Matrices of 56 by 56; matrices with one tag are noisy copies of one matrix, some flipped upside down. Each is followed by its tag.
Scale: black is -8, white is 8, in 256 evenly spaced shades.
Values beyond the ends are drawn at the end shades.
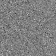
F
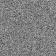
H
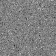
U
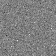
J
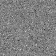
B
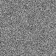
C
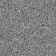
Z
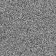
F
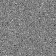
U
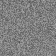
H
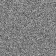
Z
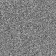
F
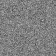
B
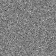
U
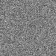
C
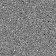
H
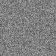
U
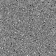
J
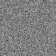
Z
